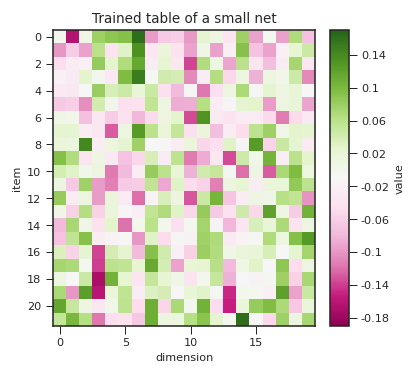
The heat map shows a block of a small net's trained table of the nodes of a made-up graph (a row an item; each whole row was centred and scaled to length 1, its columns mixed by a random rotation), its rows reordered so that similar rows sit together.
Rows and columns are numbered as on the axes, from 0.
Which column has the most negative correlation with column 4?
9
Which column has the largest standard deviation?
6
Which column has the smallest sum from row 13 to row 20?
3
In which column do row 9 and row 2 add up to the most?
18
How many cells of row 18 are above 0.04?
6
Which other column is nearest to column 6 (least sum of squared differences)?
5
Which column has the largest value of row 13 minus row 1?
16
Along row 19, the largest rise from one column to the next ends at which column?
2
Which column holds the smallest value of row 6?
10
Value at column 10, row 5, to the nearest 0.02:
-0.08
